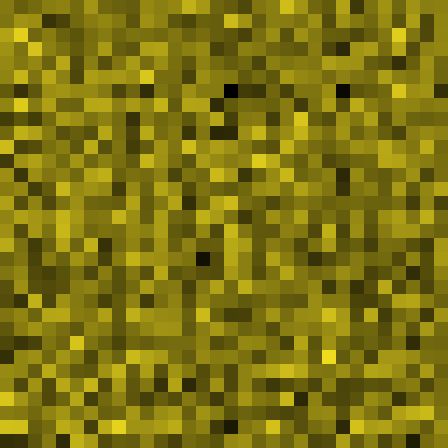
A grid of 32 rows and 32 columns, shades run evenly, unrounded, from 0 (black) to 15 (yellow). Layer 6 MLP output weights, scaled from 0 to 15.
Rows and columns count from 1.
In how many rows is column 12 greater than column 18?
22
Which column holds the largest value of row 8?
2
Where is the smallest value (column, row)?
17, 7
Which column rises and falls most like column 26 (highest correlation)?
12
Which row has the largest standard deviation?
31
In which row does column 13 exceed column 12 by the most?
28
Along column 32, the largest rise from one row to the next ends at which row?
8
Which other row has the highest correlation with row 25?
32
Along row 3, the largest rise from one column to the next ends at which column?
29
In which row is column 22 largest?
9
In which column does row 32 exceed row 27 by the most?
6
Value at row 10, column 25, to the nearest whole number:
10
